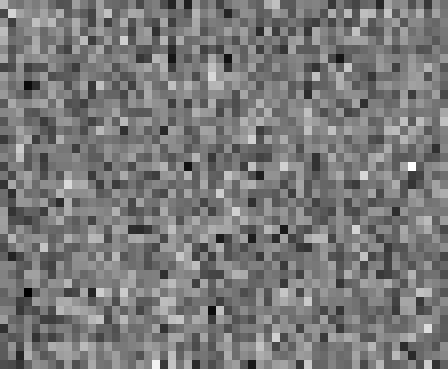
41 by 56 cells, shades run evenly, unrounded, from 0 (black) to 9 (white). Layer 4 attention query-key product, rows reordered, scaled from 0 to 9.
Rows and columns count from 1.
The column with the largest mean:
13
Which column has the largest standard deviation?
22
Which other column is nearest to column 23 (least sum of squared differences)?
41
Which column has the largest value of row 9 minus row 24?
27
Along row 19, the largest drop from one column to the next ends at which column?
53
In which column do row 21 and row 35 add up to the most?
9
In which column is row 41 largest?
20
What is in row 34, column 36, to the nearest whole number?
6
